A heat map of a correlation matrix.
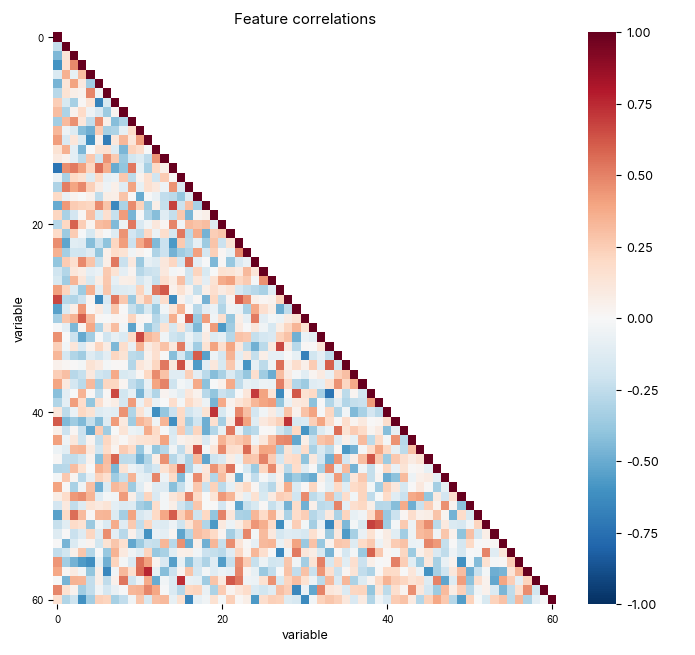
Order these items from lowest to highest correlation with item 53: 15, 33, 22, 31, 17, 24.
15, 33, 22, 24, 31, 17
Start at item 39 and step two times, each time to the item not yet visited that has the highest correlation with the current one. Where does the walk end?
38
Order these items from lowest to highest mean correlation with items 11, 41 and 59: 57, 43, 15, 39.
15, 39, 43, 57
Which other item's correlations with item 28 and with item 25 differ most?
0
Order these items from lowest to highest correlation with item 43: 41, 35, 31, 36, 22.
31, 36, 35, 22, 41
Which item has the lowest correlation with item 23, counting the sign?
35
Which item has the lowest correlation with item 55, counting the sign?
27
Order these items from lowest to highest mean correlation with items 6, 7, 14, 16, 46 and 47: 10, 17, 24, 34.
10, 34, 17, 24
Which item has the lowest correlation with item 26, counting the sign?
36
